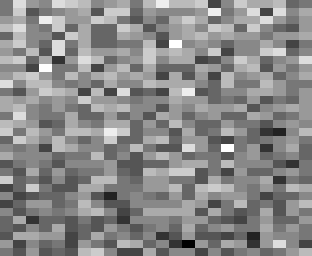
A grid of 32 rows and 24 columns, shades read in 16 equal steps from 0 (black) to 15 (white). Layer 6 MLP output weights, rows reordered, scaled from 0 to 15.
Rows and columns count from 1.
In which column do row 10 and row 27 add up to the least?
22
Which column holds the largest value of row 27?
8
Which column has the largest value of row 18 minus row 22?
2
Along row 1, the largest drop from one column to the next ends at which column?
17
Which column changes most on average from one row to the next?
18
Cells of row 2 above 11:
6
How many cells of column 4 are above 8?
9
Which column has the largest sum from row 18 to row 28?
15
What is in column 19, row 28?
4
